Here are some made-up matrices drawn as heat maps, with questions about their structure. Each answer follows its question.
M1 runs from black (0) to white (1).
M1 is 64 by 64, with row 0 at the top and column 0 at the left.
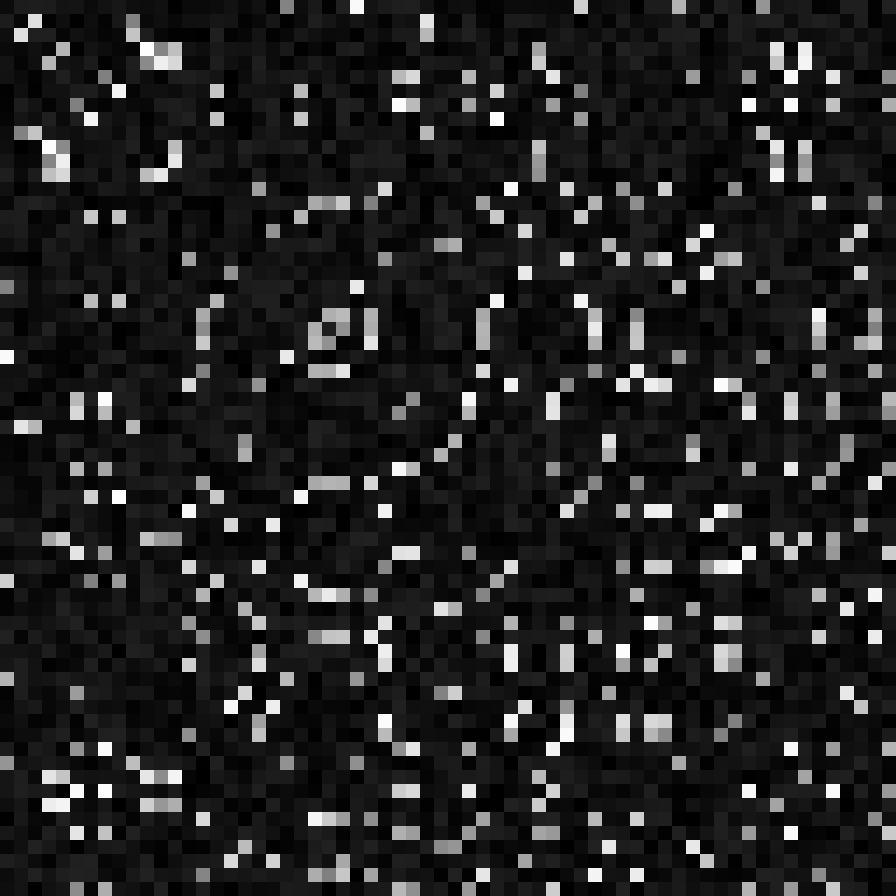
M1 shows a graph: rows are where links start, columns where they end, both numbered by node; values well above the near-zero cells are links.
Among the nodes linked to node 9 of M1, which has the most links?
node 54
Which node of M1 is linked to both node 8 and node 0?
node 41
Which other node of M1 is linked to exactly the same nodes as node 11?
node 10
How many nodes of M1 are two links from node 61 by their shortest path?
10
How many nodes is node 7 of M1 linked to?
9
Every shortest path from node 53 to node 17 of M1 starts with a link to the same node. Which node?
node 5
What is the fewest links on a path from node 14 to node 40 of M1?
4
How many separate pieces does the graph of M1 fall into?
3
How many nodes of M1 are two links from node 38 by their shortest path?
9
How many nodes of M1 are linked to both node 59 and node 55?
1
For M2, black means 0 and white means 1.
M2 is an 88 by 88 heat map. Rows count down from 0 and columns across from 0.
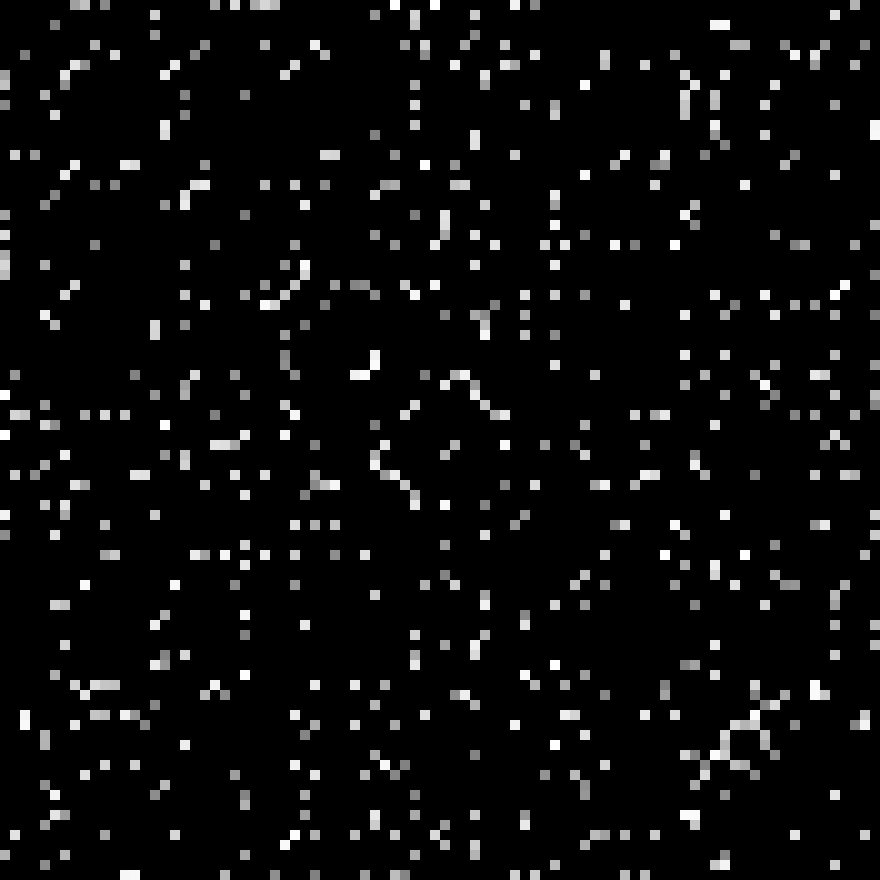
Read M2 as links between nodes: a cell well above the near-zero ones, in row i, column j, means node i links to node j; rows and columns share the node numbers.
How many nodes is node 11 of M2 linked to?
4
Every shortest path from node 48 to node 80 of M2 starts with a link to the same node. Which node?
node 63
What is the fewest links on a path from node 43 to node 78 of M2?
4
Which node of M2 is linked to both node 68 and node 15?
node 66
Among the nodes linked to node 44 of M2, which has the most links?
node 31
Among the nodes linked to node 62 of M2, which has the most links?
node 83
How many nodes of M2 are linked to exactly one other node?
2
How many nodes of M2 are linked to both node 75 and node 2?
2
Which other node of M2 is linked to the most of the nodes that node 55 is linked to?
node 18
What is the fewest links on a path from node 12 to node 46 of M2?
4
